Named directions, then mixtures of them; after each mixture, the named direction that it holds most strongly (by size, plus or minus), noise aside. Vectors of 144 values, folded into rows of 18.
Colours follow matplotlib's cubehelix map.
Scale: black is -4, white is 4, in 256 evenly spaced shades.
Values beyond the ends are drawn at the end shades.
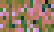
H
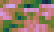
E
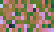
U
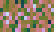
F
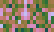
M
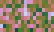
M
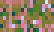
H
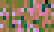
H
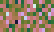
F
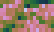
E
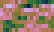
E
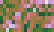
U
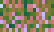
U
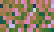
U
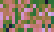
U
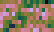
E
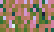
U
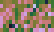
U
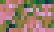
E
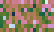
H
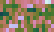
E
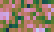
E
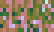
H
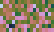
U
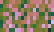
U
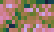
E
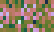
H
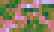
E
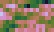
E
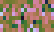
H
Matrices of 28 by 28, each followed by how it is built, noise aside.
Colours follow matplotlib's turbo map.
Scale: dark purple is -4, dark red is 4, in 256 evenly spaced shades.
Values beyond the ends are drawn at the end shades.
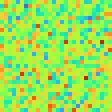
repeating columns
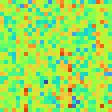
blocks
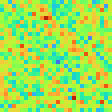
Toeplitz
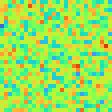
noise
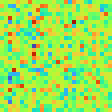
uneven columns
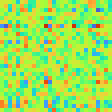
low rank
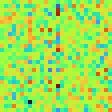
uneven columns
